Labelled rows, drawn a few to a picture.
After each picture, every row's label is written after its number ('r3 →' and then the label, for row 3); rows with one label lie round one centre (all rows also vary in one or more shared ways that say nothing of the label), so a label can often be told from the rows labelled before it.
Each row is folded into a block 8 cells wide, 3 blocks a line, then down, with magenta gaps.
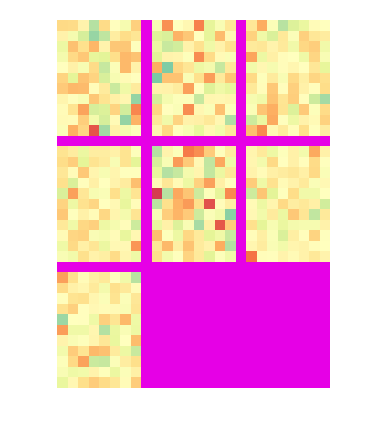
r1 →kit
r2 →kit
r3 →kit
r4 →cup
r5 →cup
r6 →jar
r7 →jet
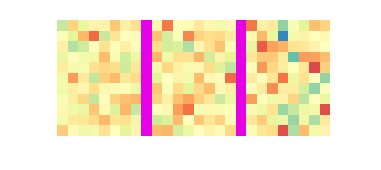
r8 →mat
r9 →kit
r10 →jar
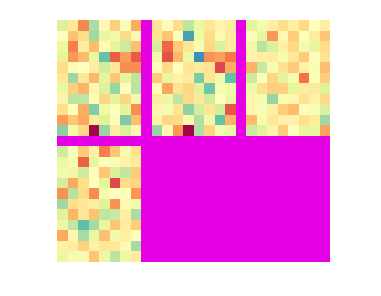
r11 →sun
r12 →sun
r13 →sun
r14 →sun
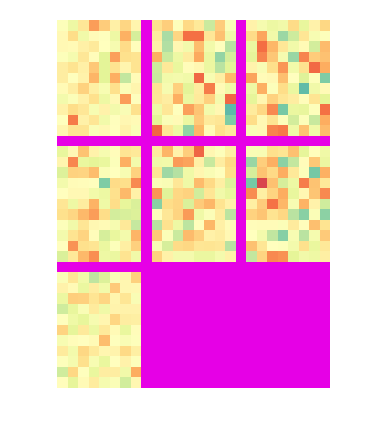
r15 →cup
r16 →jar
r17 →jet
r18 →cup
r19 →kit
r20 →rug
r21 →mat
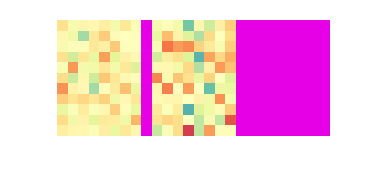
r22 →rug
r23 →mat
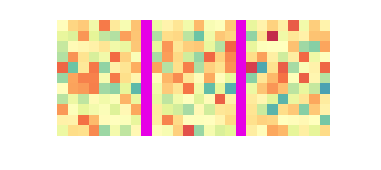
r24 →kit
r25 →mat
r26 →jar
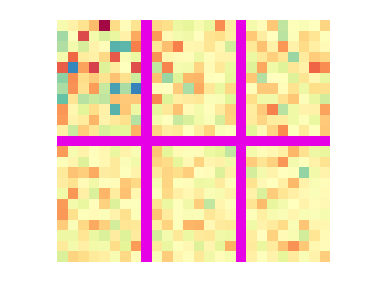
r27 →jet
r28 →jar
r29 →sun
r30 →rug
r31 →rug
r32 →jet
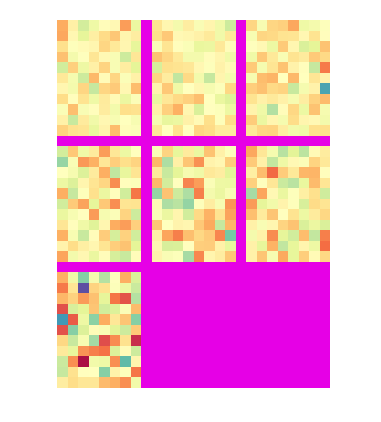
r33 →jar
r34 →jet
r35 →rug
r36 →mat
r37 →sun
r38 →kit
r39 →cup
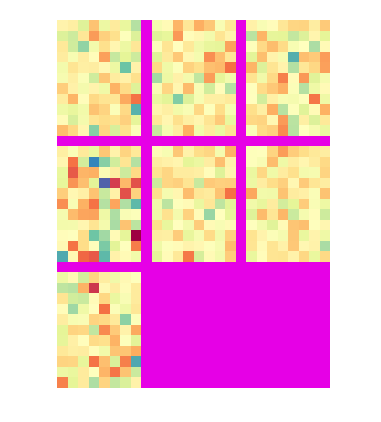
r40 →rug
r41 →sun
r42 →cup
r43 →cup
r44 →sun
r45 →sun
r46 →mat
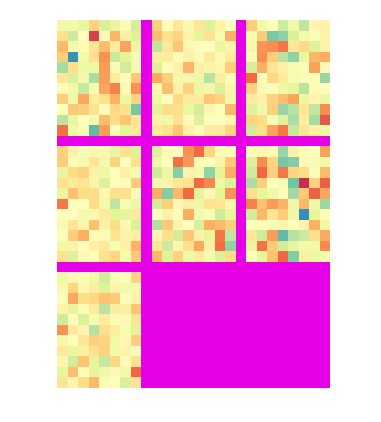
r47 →mat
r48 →jet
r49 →rug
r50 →jet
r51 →jet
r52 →mat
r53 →mat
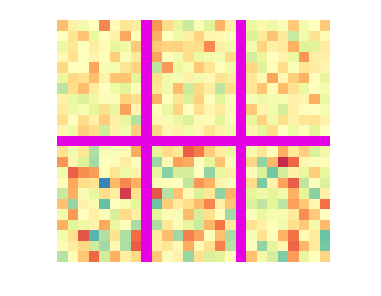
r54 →jar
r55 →jar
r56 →mat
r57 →sun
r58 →cup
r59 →sun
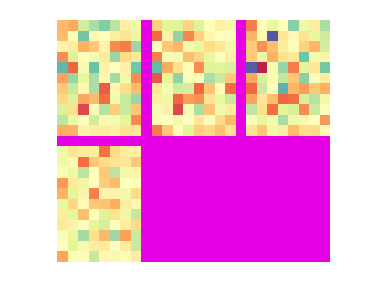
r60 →kit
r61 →jet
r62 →rug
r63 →jar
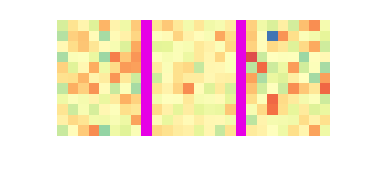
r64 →mat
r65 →kit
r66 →cup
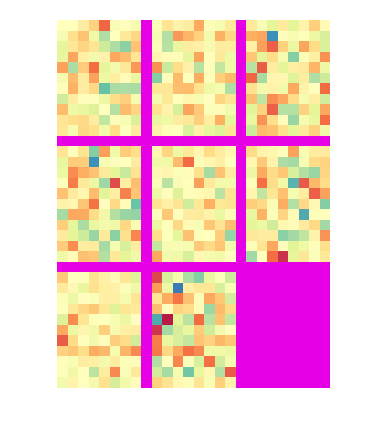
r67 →jet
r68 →kit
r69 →cup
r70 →jar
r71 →mat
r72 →jet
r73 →rug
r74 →rug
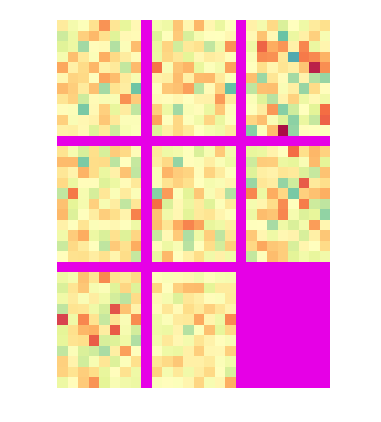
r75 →rug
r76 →rug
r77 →sun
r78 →cup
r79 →rug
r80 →cup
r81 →cup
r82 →sun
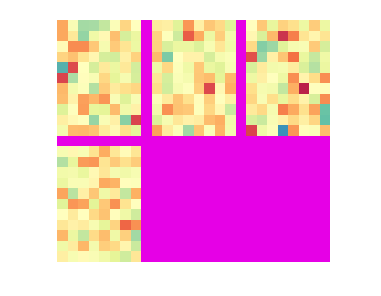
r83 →rug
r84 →cup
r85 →jar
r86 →mat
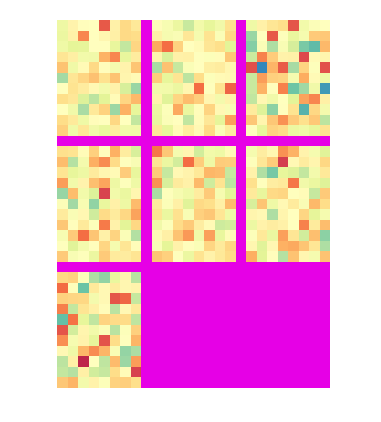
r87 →jar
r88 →mat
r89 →jet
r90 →sun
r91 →kit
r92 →jet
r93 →kit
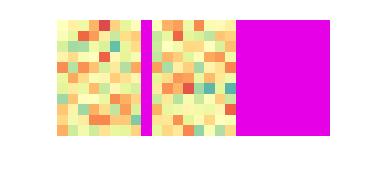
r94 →jet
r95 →kit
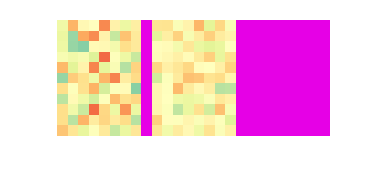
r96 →kit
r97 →jar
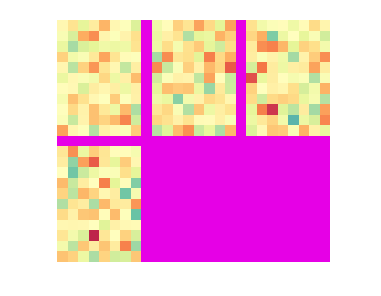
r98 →jet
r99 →sun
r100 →cup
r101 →kit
